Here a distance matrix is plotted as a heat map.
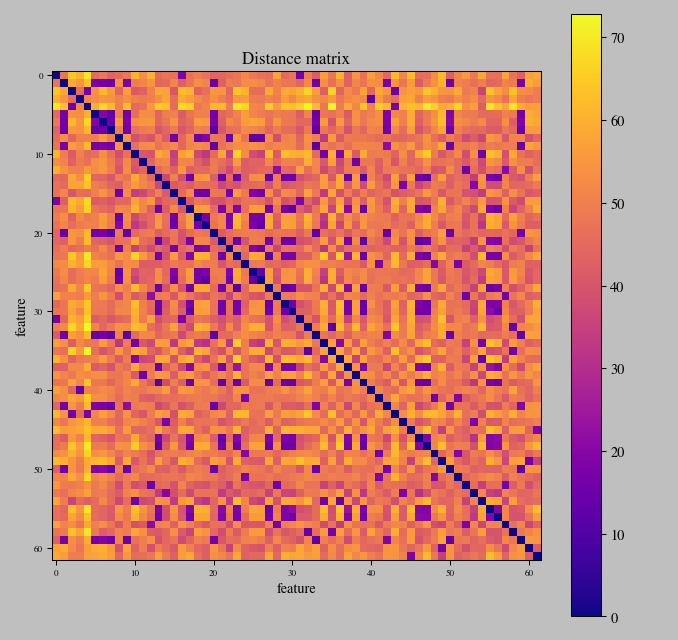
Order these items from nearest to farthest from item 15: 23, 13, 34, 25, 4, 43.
25, 34, 43, 4, 13, 23
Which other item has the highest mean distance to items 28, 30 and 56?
4
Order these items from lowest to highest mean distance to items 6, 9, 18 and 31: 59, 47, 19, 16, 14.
59, 16, 19, 14, 47
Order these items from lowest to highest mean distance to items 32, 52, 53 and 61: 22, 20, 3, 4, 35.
35, 22, 20, 3, 4
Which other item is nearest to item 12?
52
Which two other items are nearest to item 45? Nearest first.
61, 49
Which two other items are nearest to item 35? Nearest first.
32, 58
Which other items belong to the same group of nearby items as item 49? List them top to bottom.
60
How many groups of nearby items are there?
14
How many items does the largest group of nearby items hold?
13
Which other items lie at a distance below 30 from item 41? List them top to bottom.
24, 48, 51
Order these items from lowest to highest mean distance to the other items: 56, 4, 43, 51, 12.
56, 12, 51, 43, 4
